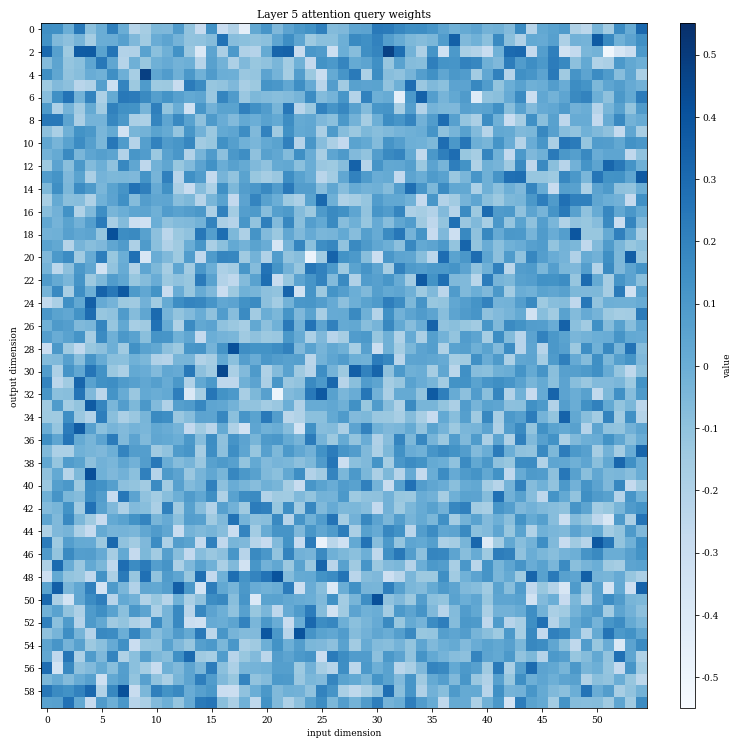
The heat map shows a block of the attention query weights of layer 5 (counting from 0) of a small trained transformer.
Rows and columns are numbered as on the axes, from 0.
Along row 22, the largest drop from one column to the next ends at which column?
21
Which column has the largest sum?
38
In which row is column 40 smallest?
45
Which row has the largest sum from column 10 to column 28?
48
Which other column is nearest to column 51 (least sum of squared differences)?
53
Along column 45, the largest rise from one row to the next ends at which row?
54
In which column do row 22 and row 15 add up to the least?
17
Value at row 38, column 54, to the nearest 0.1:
0
